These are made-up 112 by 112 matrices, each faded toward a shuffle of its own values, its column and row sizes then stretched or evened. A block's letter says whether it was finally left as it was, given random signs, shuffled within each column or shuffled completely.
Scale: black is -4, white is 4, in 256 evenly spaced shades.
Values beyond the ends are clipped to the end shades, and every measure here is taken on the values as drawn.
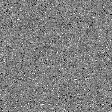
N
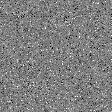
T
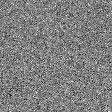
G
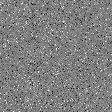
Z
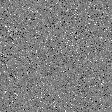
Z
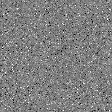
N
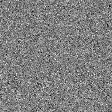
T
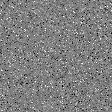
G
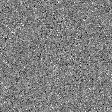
G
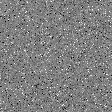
Z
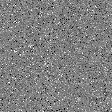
N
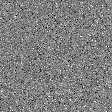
G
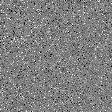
T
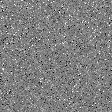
Z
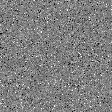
T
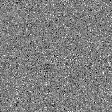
N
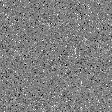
N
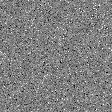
Z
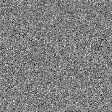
N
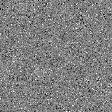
N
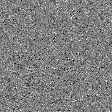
T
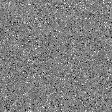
T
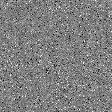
T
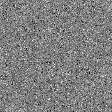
G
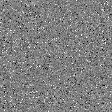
N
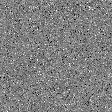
Z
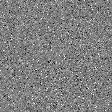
G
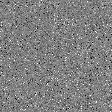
T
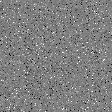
G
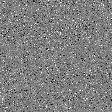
T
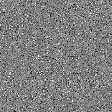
N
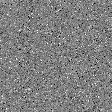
G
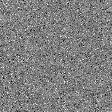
T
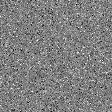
G
